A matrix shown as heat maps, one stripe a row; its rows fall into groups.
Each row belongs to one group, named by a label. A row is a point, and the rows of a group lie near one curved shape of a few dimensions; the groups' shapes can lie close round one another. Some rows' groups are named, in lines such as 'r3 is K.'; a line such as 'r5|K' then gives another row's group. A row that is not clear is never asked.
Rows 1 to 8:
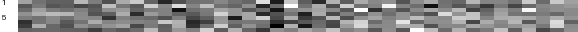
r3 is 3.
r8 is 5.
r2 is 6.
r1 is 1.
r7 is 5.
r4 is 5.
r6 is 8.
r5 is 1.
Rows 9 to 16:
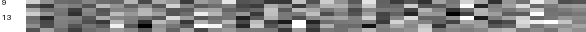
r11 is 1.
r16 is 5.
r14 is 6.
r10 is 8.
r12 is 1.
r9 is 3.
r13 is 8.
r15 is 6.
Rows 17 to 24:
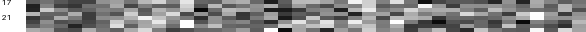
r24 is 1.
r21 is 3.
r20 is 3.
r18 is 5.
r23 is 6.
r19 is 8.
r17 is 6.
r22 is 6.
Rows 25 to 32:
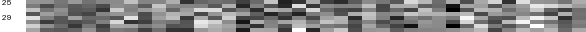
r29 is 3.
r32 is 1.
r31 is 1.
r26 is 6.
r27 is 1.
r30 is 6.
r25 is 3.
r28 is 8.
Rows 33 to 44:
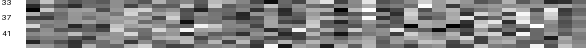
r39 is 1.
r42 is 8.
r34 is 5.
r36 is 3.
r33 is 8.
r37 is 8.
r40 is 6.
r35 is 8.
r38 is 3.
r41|3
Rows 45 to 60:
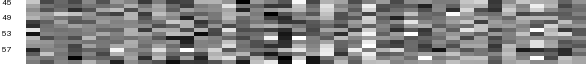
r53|8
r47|6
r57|6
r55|3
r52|3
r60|1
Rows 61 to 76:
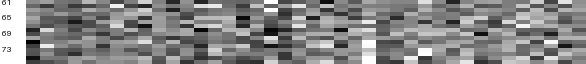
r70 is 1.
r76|8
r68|8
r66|6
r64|3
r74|5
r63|1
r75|8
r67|6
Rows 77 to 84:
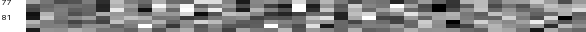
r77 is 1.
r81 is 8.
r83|1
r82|1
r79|6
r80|8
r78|6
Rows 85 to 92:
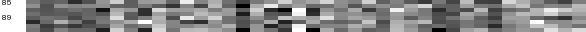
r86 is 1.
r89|6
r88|6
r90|3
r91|6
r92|6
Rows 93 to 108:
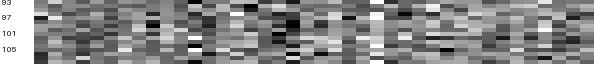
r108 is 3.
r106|5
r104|3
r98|5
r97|8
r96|3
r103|8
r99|5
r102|6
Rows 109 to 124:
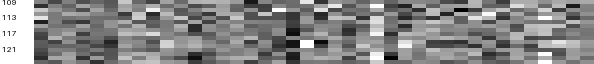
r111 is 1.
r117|3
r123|3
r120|6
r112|5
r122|3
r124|3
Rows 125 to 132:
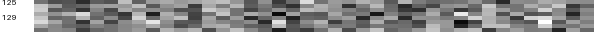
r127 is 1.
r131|1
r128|5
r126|3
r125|6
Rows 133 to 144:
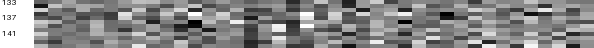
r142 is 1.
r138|3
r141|3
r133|3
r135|3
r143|8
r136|6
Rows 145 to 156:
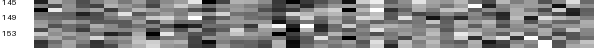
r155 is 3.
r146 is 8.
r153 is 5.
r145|8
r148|6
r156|3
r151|1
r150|5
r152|5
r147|8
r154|3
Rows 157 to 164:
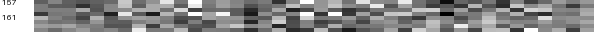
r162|1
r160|6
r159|3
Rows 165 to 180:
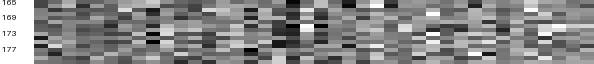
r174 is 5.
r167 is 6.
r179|1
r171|6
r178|8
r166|3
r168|5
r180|1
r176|8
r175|5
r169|1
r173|5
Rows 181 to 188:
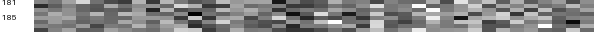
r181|5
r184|3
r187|3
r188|8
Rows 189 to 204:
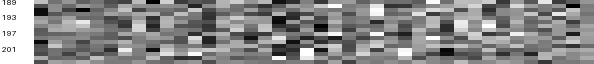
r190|8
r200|8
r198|1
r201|6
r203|1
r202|6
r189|5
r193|5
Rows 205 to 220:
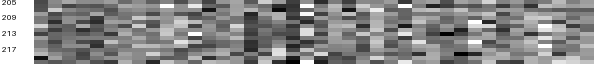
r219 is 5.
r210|8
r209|3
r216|3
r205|5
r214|3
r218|1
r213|6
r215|8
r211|3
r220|6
